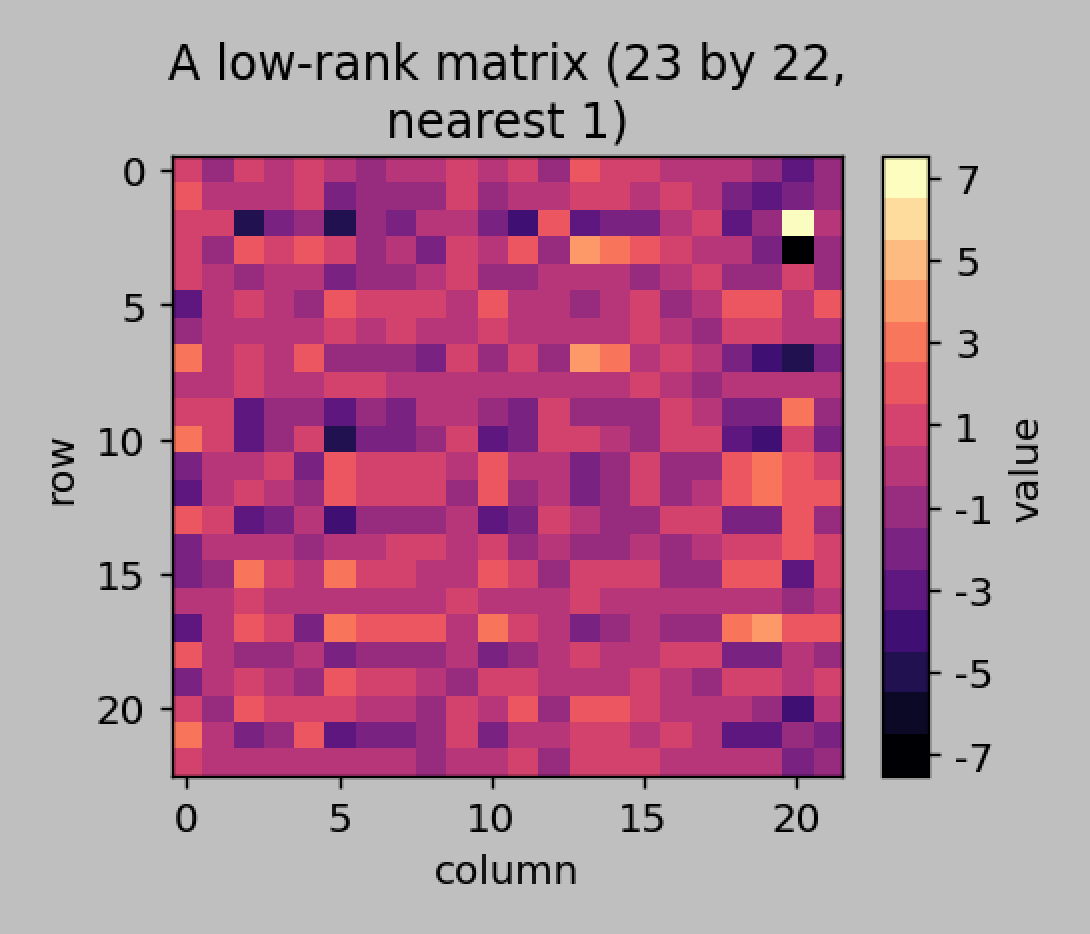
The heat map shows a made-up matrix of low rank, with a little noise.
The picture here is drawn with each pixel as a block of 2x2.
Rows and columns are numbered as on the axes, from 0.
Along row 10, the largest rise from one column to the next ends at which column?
20
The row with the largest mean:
17
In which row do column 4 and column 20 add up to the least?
3
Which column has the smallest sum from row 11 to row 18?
0
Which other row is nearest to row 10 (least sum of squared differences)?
13
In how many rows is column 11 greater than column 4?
7
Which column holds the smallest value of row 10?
5
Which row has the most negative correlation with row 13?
15
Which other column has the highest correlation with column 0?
16
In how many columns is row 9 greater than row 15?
6
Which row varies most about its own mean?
2
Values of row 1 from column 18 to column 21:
-2 -3 -2 -1
